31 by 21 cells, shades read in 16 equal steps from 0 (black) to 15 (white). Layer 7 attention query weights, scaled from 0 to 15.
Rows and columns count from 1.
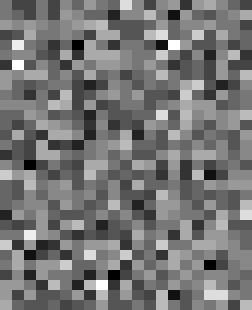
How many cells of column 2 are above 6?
15
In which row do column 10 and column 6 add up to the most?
27
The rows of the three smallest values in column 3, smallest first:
17, 26, 28
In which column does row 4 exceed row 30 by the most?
13
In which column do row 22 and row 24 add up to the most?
3
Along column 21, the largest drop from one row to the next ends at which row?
23
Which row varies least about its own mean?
20
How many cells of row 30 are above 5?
12
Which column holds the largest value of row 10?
16
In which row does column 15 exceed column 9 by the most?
5
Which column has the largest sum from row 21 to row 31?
19
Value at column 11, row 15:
11
